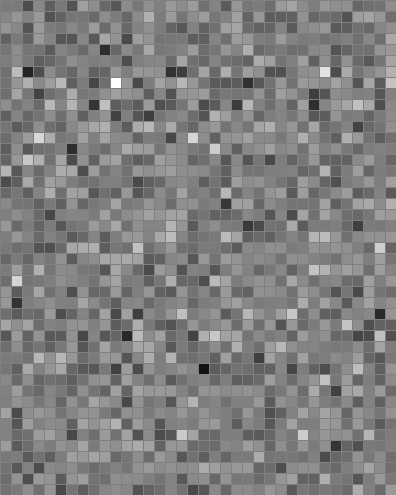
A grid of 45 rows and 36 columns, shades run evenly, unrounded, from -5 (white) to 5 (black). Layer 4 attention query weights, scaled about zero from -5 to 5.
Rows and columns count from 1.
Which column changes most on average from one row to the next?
33
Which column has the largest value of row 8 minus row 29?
23
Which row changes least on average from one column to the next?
43
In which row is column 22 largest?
10
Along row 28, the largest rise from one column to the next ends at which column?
2
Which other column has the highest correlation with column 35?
13
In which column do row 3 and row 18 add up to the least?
21
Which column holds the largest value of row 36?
31
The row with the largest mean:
34
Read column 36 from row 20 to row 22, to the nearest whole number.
-1 0 -1
